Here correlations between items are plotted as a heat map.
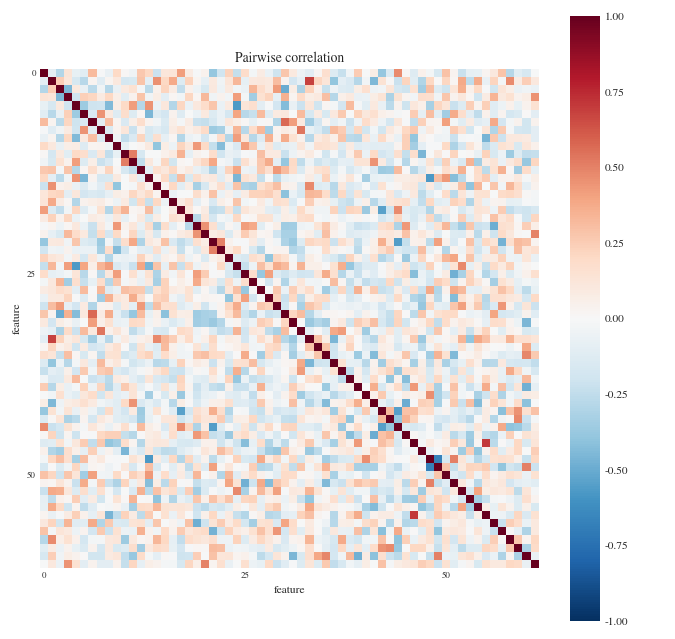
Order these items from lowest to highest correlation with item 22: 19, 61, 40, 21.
19, 40, 61, 21
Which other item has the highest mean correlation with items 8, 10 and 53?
11
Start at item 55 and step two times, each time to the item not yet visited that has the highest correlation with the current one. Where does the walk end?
39
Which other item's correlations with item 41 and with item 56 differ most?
1
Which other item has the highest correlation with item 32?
7
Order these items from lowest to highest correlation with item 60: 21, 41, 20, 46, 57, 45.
41, 57, 46, 20, 45, 21
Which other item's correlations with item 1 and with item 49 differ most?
48
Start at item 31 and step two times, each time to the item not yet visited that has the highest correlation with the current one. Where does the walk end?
30
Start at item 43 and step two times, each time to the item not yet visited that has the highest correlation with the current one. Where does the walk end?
42
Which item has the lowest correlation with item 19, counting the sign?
56
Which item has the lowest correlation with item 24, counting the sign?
4
